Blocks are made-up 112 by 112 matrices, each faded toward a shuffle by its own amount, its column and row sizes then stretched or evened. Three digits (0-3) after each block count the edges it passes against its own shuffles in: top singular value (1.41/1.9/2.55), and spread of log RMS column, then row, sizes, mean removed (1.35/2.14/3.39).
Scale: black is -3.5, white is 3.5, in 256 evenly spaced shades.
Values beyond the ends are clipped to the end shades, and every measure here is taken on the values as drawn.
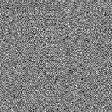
3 1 0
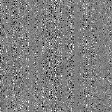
1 3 0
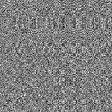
3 1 1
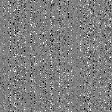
0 3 0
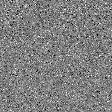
0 0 1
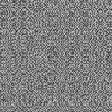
3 1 1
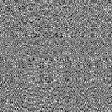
3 0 2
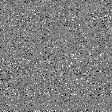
0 0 2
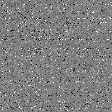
0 1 2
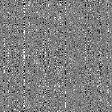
2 3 2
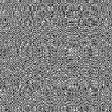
3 1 0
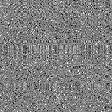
3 0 0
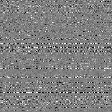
3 0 3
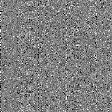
2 2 0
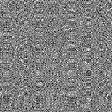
3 1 0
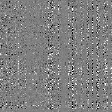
2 3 2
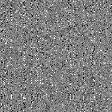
2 2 0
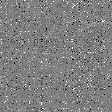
0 2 2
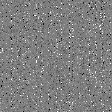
0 2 0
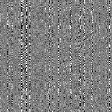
3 3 0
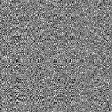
3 2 1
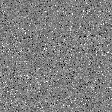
0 0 1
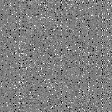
2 2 1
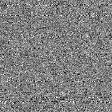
1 0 2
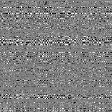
3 1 3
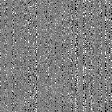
2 3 0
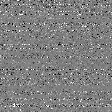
0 0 3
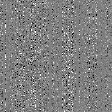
0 3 0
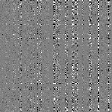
3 3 2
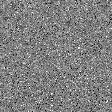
0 0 1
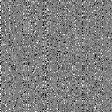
3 2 0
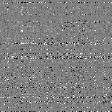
2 2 3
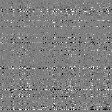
2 2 3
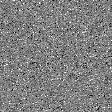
1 0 1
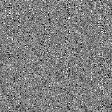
1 2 0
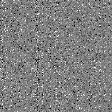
1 2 1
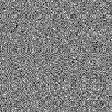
3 0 0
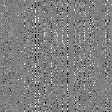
3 3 0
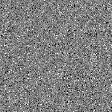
1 1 1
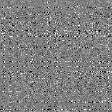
2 2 3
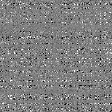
0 2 3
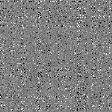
0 2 2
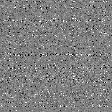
1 1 2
